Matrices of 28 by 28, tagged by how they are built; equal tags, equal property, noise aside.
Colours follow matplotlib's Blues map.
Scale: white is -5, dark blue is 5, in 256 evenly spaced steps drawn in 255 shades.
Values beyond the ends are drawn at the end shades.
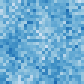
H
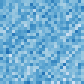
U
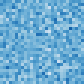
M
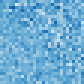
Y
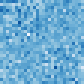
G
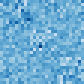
G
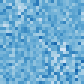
G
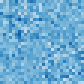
G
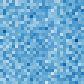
M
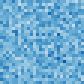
M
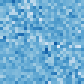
G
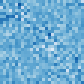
G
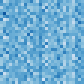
M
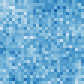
H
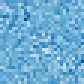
G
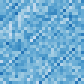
U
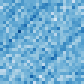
U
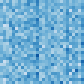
M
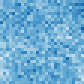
H
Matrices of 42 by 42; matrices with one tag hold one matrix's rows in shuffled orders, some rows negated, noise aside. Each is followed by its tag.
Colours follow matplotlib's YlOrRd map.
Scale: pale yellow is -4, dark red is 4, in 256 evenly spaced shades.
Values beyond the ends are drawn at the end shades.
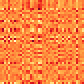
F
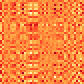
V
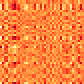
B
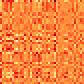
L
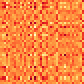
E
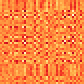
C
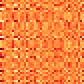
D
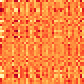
D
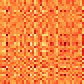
E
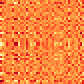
D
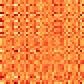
D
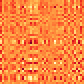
V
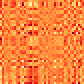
V
